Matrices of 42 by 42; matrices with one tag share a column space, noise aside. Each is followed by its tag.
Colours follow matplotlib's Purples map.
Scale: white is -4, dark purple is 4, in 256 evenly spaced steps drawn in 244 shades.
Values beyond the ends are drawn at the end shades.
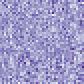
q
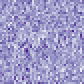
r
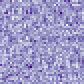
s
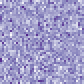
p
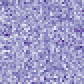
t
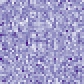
p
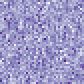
q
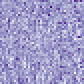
q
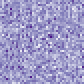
t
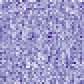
q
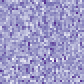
p
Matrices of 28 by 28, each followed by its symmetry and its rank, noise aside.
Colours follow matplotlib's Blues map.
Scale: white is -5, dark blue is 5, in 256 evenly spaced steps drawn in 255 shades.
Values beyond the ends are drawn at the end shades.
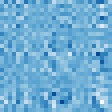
no symmetry, rank three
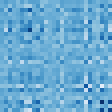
symmetric, rank two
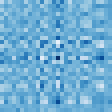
symmetric, rank two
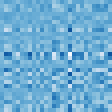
no symmetry, rank two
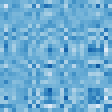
symmetric, rank two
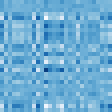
no symmetry, rank one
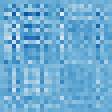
no symmetry, rank two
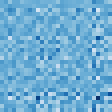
symmetric, rank three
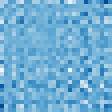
symmetric, rank three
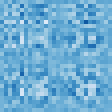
no symmetry, rank two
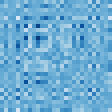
symmetric, rank three
